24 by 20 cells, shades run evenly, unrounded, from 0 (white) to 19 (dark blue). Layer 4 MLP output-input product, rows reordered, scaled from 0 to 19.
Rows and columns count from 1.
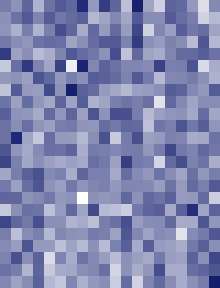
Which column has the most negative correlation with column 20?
11
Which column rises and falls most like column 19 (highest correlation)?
1
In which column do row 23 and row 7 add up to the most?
4
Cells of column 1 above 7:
21
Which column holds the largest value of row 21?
3
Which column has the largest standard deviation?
8
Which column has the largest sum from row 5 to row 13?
13
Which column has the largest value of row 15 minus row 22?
5
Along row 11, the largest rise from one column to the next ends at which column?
15
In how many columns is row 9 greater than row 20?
11
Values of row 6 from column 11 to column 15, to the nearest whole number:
12 10 10 10 16
